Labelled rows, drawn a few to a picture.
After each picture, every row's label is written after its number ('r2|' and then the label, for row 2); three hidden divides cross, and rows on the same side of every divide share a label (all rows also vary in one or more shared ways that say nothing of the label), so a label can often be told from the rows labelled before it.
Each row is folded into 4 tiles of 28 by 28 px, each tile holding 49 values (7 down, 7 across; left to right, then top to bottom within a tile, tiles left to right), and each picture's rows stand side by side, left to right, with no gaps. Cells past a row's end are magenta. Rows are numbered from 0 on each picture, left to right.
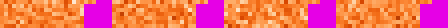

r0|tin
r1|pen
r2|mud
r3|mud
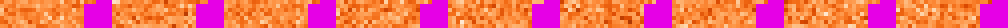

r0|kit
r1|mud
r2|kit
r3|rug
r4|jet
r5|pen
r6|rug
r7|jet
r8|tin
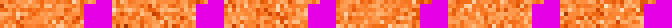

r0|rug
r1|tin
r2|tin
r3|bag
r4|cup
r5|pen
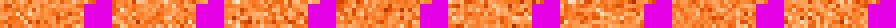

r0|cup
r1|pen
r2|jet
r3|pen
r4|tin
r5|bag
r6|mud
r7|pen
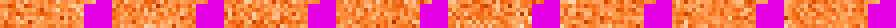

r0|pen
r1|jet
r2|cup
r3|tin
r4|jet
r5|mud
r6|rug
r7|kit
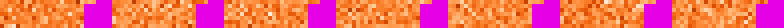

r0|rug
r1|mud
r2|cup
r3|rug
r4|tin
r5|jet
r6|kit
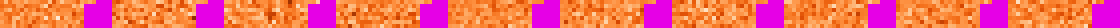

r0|rug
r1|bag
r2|tin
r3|mud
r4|kit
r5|rug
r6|cup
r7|rug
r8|mud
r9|mud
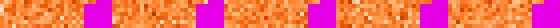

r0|kit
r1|pen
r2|jet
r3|cup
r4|rug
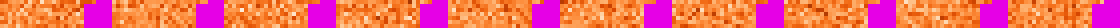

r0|tin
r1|tin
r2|jet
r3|jet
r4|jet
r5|cup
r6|cup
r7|cup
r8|tin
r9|tin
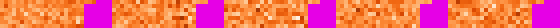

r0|tin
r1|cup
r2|jet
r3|rug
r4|cup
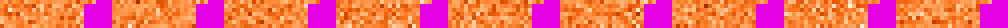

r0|pen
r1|mud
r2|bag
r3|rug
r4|kit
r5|rug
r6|mud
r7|rug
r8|pen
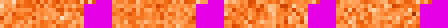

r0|bag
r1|jet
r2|jet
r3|bag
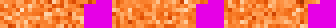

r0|cup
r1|bag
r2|rug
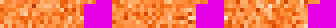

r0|mud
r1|cup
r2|pen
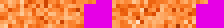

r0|bag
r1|kit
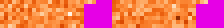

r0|jet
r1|pen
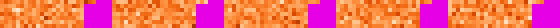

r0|tin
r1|jet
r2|mud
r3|bag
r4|bag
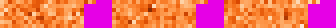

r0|jet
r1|jet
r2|rug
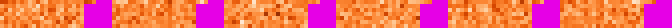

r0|cup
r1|rug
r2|pen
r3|bag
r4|cup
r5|rug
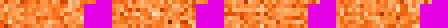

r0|tin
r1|pen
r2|cup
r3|cup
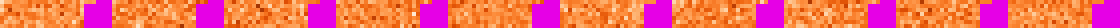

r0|bag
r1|cup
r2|mud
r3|mud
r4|cup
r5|tin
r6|bag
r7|jet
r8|mud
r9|pen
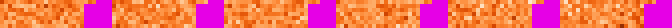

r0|bag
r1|pen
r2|tin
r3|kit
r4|kit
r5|jet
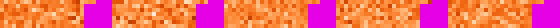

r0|kit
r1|bag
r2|kit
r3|kit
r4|kit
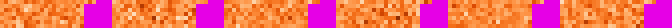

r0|mud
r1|jet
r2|rug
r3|cup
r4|cup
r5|mud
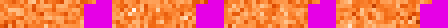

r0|pen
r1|tin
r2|cup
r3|jet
